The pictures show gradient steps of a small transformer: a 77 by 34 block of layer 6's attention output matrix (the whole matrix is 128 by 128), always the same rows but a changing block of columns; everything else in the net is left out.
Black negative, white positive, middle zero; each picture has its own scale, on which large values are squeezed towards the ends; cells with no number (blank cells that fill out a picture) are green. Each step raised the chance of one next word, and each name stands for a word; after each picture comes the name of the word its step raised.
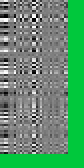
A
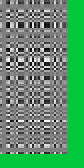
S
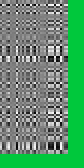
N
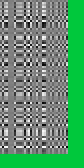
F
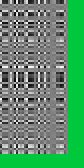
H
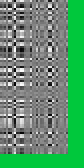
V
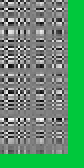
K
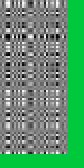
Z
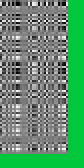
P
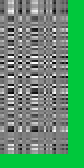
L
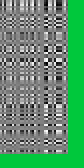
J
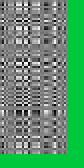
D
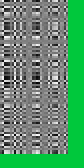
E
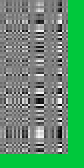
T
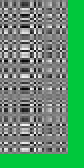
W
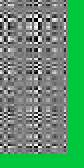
A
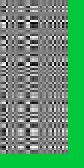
F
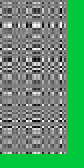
S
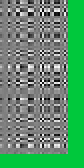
H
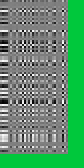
T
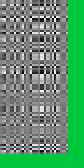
A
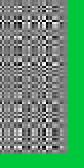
F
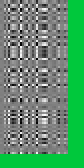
V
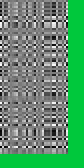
F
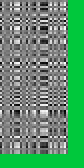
D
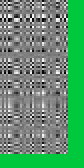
A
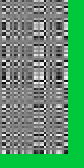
E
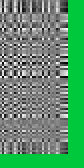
L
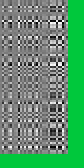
F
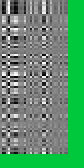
L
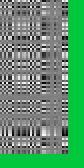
E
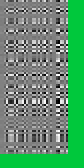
T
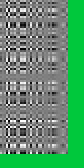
S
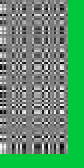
D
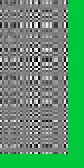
S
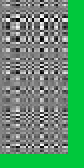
A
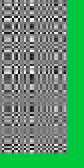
A
